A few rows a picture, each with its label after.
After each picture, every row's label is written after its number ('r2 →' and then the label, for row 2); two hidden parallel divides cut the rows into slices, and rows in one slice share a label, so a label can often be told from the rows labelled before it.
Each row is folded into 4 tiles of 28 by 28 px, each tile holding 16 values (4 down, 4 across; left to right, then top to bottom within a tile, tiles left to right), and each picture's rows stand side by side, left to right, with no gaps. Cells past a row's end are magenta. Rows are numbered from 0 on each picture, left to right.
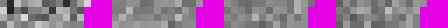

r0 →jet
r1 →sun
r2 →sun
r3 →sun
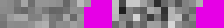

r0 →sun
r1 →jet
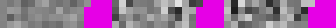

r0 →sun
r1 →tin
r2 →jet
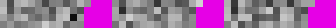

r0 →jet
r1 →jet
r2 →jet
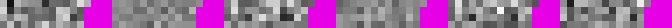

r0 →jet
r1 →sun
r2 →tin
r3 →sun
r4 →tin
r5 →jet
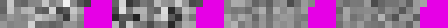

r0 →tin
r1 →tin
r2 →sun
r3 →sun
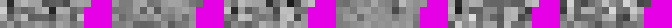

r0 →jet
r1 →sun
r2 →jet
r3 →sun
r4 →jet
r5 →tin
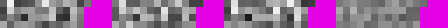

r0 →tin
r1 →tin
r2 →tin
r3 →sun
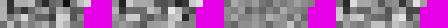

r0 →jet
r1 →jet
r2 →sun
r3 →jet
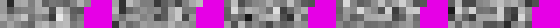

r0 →jet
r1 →jet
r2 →tin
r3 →tin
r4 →tin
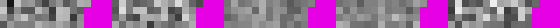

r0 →jet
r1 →tin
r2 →sun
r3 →sun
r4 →tin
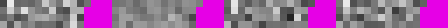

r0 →tin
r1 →sun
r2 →tin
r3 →tin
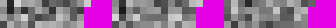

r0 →jet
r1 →jet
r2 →tin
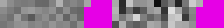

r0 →sun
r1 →jet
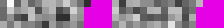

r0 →tin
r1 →jet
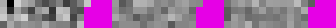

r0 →jet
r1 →sun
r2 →sun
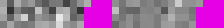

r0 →jet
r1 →sun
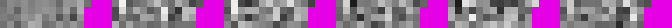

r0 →sun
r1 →tin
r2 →tin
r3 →tin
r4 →jet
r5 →tin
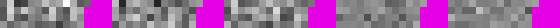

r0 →tin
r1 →jet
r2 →tin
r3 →sun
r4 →sun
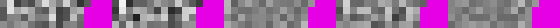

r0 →tin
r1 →tin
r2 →sun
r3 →tin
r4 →sun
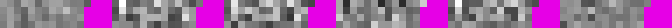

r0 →sun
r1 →tin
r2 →tin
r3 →jet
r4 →tin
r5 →sun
